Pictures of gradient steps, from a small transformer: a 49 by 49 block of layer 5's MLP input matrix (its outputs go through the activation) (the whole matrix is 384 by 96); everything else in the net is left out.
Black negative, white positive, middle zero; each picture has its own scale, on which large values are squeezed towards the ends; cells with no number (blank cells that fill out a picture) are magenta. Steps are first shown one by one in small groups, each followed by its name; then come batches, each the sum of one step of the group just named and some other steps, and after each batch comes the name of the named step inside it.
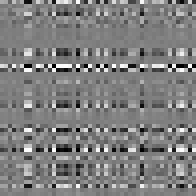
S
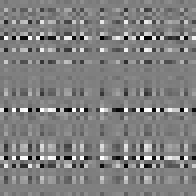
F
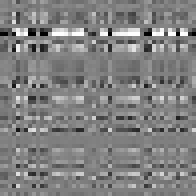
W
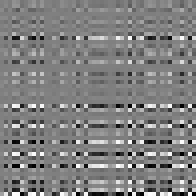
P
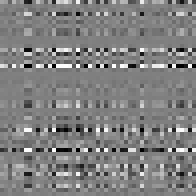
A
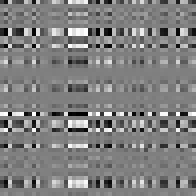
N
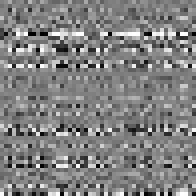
W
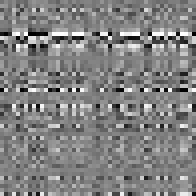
W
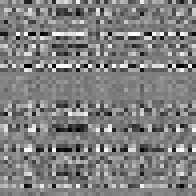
S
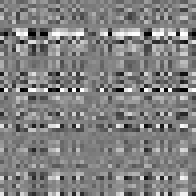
W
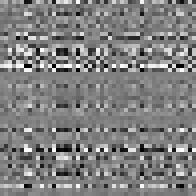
S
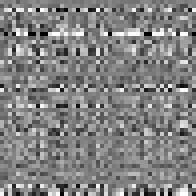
W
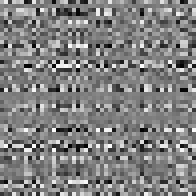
S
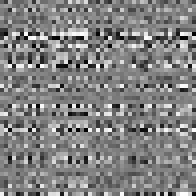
N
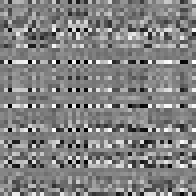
P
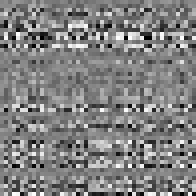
P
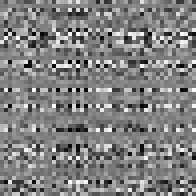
S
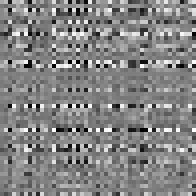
A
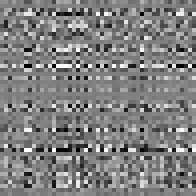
A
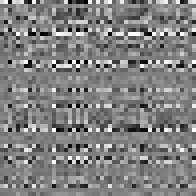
S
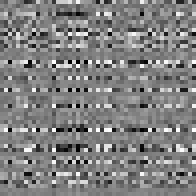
S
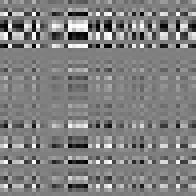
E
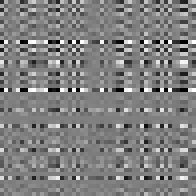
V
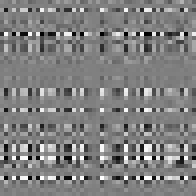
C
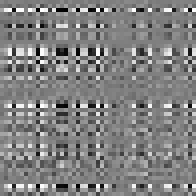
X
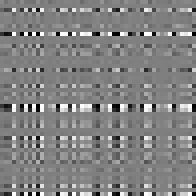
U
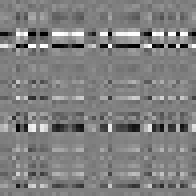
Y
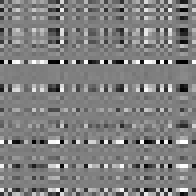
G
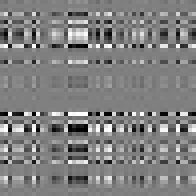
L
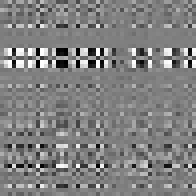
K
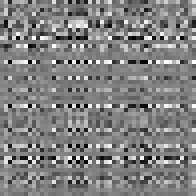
E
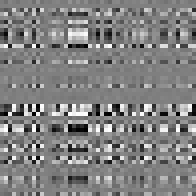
L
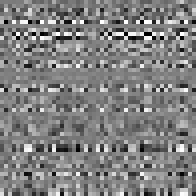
C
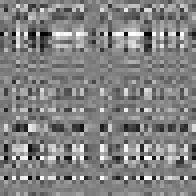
C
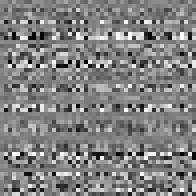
C
